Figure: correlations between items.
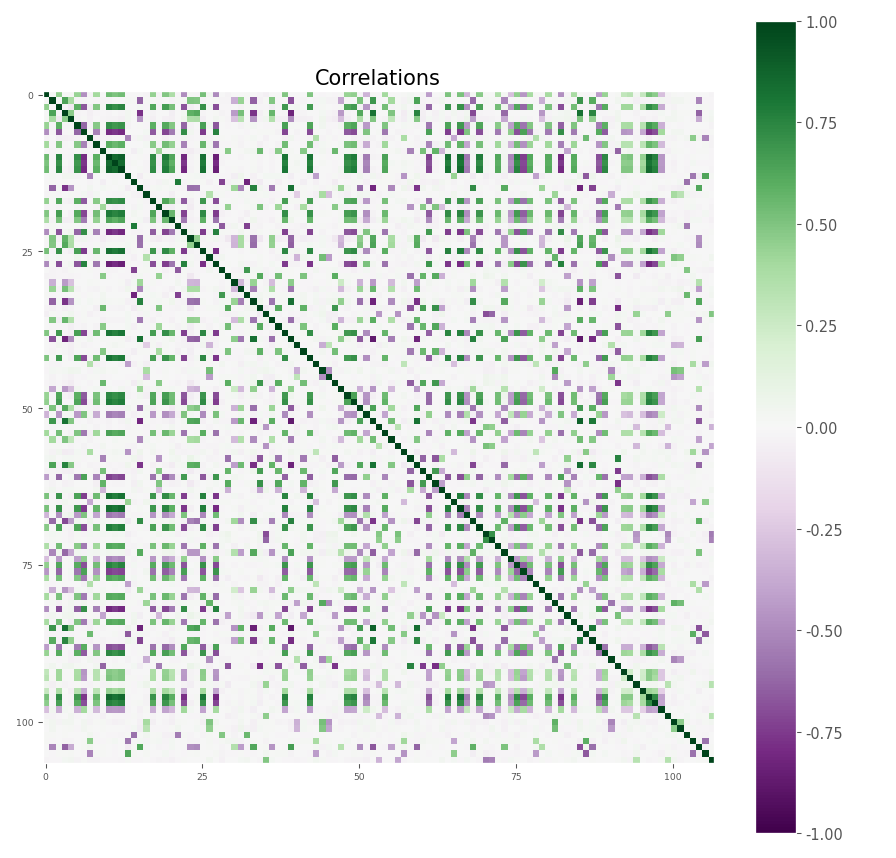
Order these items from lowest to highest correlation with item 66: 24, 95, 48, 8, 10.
24, 95, 8, 48, 10
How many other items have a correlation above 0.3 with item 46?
8
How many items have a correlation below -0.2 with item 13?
6
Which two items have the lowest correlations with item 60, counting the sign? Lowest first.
91, 58
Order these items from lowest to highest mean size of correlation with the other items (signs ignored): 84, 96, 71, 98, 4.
71, 4, 98, 84, 96
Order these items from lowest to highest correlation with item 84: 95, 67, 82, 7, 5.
82, 67, 7, 95, 5
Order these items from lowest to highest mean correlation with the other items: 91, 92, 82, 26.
82, 91, 26, 92
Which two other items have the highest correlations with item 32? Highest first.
28, 102
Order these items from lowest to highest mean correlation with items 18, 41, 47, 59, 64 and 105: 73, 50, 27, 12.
27, 73, 50, 12
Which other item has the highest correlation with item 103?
86
